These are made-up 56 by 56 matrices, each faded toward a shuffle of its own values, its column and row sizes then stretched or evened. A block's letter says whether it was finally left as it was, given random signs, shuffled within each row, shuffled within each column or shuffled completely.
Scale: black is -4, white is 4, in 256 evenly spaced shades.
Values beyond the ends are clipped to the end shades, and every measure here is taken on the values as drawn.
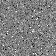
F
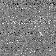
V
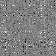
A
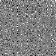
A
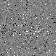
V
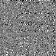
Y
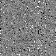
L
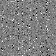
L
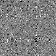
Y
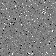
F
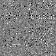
Y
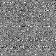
V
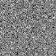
Y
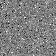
F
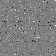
V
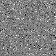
V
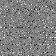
V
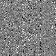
L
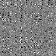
A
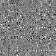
A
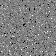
F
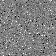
F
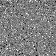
F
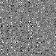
Y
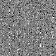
L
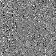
L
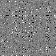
Y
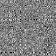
A
